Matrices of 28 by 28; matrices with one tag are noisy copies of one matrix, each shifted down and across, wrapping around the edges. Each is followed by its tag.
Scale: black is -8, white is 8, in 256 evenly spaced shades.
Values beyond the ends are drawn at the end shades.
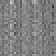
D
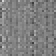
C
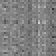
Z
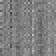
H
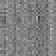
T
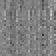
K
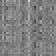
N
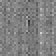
T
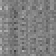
Z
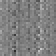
C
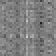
Z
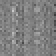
D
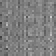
N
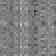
Z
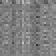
Z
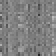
D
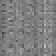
Z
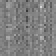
D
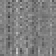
K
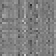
N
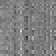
N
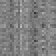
Z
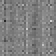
H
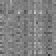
Z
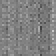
T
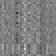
K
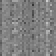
D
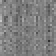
K
